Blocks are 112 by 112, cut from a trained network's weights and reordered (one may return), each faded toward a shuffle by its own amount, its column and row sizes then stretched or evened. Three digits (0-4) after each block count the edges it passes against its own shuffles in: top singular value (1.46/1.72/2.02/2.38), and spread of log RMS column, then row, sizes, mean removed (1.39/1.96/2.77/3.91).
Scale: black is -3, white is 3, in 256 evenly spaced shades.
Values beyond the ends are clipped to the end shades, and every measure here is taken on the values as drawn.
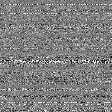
1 1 4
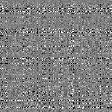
2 3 4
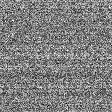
1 0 1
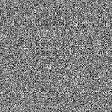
3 1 2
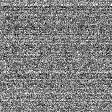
3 1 1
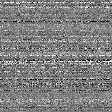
4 1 4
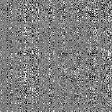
1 4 3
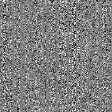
0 4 0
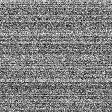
4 0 0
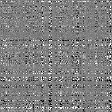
1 4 4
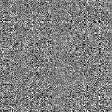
3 3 2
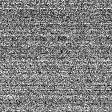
3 0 2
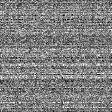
4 2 2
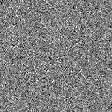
2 0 0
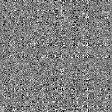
2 3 3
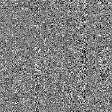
0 3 2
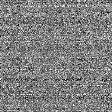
1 2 2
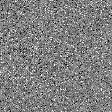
1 1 0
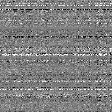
4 2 4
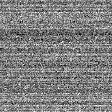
4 1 2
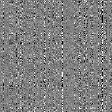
3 4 2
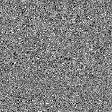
0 0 2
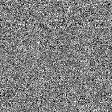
2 0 2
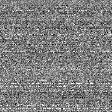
2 1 3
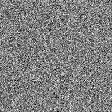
2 0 0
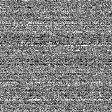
3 1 3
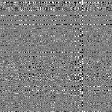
4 2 4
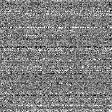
3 2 3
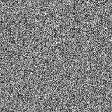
2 1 0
